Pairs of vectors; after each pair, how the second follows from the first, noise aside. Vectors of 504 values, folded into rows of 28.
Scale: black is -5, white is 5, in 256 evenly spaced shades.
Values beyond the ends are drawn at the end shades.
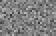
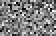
wrapped around, negated, scaled up.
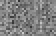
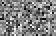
reversed, scaled up.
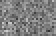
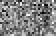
wrapped around, negated, scaled up.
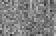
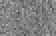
wrapped around, shrunk.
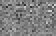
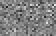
copied.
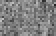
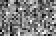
reversed, scaled up.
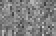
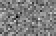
shuffled.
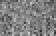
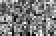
negated, scaled up.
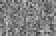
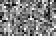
reversed, negated, scaled up.
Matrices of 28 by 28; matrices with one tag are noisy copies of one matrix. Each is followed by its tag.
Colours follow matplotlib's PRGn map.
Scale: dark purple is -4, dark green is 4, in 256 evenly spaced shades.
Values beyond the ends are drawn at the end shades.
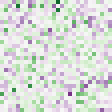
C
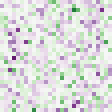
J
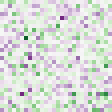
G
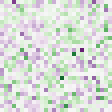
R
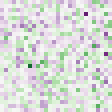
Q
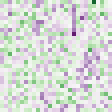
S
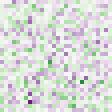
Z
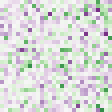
Q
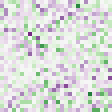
G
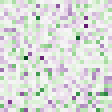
G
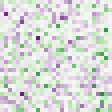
G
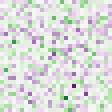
Z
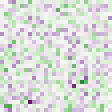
Z
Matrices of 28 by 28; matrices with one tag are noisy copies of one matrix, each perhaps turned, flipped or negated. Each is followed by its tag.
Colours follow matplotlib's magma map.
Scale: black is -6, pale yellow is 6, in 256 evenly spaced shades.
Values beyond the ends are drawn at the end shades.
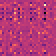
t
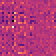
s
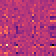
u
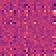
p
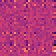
p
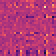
u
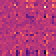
u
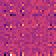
p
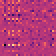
t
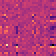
u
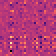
t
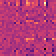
u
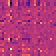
u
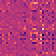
s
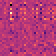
t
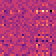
t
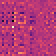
s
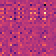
t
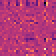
u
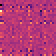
p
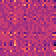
p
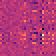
s
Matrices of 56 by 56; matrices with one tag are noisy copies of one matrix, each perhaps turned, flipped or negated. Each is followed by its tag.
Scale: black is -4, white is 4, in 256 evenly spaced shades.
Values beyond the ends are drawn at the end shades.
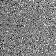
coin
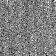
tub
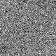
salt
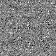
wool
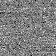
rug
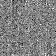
rug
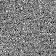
salt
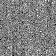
rug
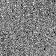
salt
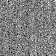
tub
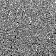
coin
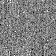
rug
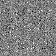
wool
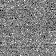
rug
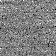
tub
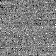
tub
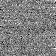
tub
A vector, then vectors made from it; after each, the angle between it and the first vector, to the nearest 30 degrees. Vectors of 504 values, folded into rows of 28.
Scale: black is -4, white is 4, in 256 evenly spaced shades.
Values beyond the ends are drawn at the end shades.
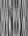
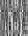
150 degrees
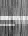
60 degrees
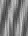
120 degrees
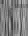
30 degrees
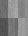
90 degrees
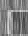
120 degrees
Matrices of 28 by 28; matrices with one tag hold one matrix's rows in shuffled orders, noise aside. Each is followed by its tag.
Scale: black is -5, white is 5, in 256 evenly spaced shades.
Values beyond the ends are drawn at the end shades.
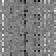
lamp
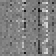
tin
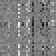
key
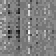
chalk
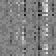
tin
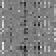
lamp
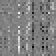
key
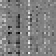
chalk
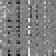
chalk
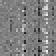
tin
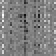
lamp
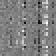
tin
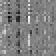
chalk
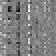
chalk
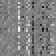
key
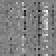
tin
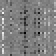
lamp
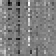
chalk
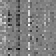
chalk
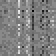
key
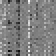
chalk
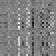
key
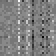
key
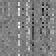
key
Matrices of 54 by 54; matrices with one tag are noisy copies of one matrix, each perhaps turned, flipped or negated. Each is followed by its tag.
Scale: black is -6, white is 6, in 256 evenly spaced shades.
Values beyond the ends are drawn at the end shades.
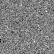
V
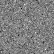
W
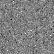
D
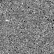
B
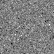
W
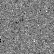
V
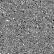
B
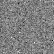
D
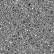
W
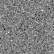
W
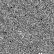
V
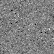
W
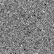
W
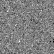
V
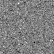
D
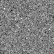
W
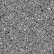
W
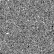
B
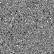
D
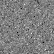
W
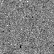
B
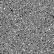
W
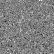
V
